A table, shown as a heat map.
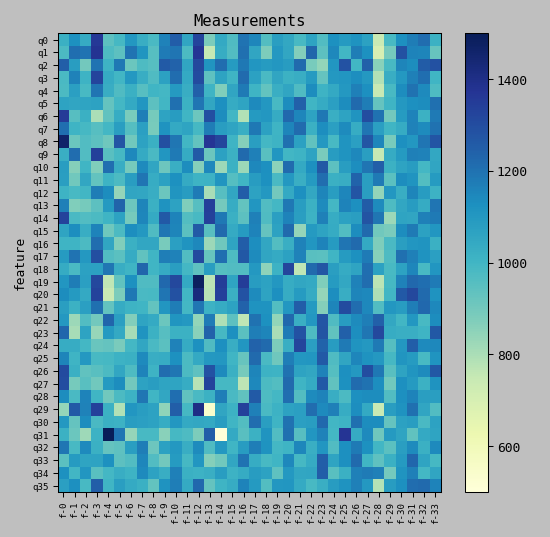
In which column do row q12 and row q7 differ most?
f-13
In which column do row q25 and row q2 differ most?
f-23
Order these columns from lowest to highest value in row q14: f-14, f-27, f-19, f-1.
f-1, f-19, f-14, f-27
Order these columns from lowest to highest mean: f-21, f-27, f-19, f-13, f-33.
f-19, f-13, f-21, f-33, f-27
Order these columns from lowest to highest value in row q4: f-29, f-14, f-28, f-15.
f-28, f-14, f-29, f-15
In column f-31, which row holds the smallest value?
q31
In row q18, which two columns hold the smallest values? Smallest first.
f-21, f-18
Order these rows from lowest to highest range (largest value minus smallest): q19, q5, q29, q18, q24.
q5, q24, q18, q19, q29
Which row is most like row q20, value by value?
q19
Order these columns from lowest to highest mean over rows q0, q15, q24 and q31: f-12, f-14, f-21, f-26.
f-14, f-21, f-26, f-12
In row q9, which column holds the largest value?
f-3
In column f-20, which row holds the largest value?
q18
